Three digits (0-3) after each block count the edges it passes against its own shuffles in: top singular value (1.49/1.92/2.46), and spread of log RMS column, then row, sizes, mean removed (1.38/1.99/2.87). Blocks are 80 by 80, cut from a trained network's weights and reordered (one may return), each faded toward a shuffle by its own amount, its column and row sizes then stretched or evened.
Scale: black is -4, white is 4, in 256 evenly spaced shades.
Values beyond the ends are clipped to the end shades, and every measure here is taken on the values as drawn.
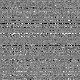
2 1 3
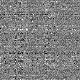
1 2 2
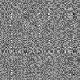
3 2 2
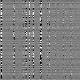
3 3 0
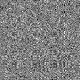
2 1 0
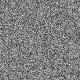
0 0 0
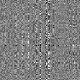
3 3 1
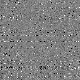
1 1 2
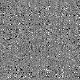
0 2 2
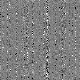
0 3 0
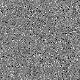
0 1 1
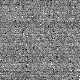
1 2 0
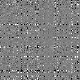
1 3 3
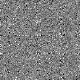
1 2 1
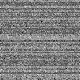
3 1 0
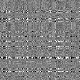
3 2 3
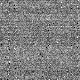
1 2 0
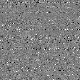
0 1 2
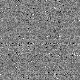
0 1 2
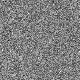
0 1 0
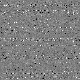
0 0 2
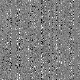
0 3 0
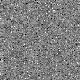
1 0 0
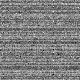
3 1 0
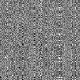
3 3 1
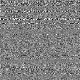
2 0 3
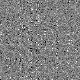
0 2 1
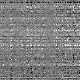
3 3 2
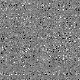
1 2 2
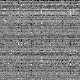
3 2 2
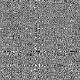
2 2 2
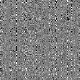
2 3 2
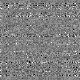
0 2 3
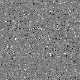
0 0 2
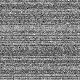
3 1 0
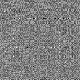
3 1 2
